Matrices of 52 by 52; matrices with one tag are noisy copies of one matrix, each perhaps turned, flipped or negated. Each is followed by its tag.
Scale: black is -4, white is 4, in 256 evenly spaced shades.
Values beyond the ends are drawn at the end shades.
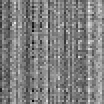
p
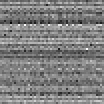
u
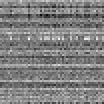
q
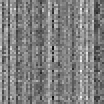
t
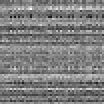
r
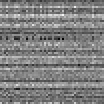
q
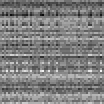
p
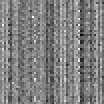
u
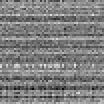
q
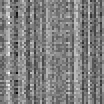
r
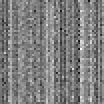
u
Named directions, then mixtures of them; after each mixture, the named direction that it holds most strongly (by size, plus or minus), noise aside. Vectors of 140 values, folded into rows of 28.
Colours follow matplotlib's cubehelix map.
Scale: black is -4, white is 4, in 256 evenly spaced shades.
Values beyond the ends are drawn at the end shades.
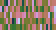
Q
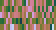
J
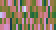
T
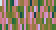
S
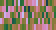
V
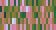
Q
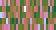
T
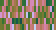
J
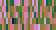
S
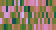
V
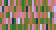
Q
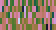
Q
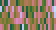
Q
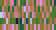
J
